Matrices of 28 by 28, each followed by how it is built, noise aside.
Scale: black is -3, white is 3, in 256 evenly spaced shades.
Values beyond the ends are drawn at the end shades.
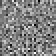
blocks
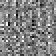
low rank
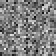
repeating rows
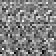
repeating columns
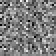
repeating rows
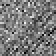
Hankel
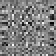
low rank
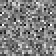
repeating columns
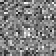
blocks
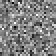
noise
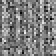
blocks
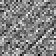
Hankel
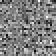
blocks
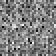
repeating columns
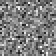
repeating columns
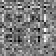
low rank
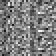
repeating rows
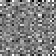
low rank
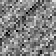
Hankel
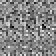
repeating columns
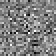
low rank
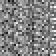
repeating rows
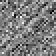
Hankel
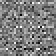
low rank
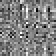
low rank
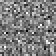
repeating columns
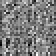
blocks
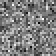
noise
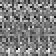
repeating columns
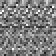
repeating columns
